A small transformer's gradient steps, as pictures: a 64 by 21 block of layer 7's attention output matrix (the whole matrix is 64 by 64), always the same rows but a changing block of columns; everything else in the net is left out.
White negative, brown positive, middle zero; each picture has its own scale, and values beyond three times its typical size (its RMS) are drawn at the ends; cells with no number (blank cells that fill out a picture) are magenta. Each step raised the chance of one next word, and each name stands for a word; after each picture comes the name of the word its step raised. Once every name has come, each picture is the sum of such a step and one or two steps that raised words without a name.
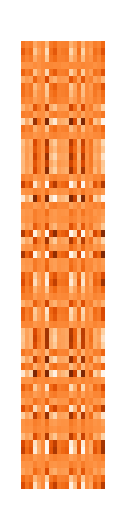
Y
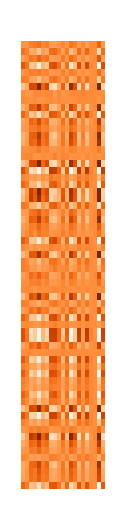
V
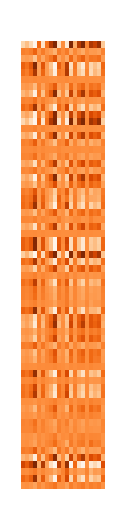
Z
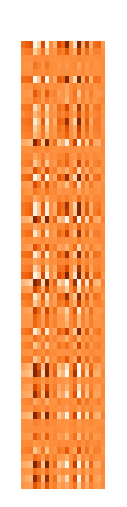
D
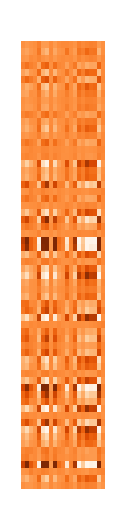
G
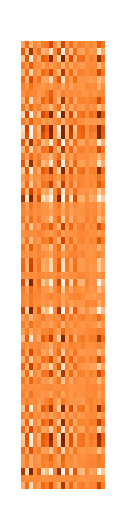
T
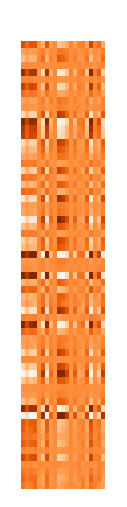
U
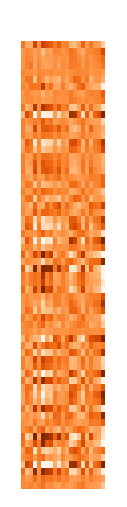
G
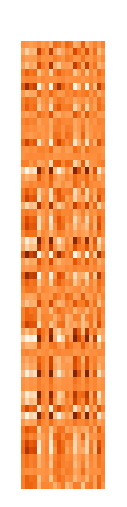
V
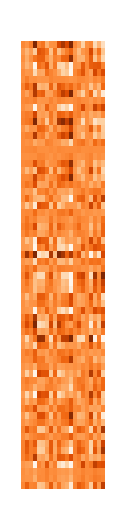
Z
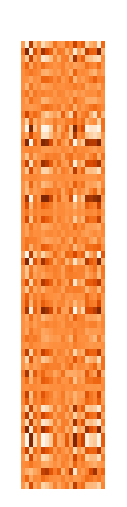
T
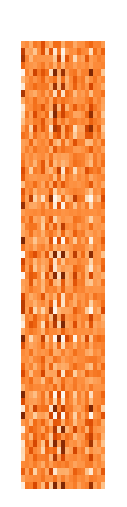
T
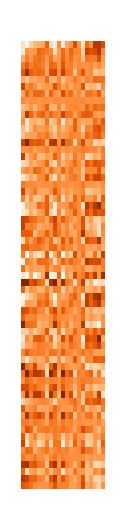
D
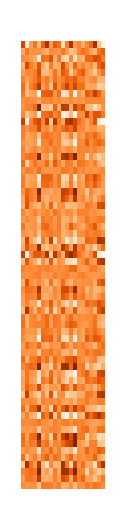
Z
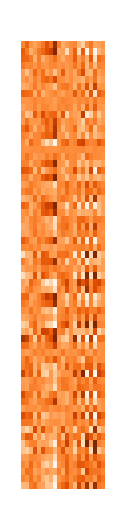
D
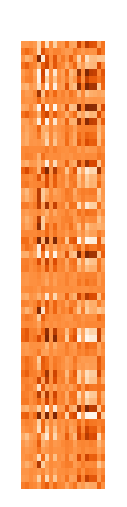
V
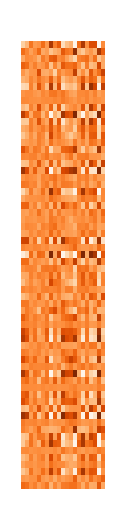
V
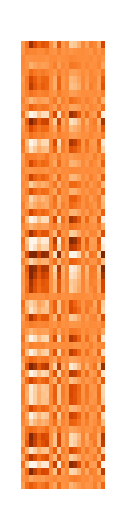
G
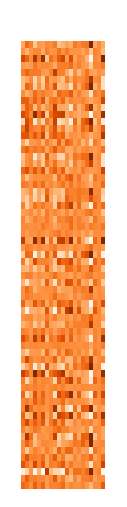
T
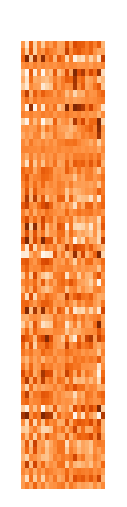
U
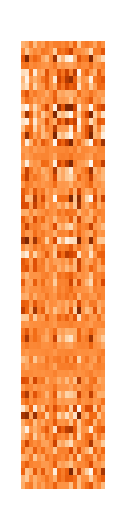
T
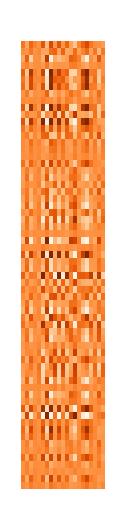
U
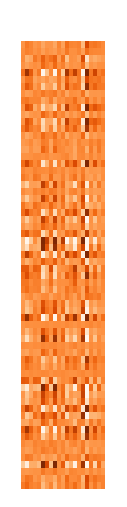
G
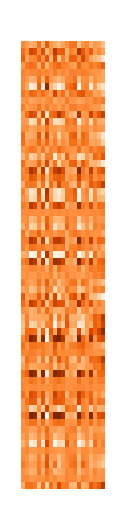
V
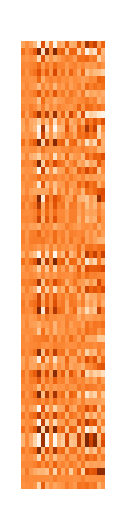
T
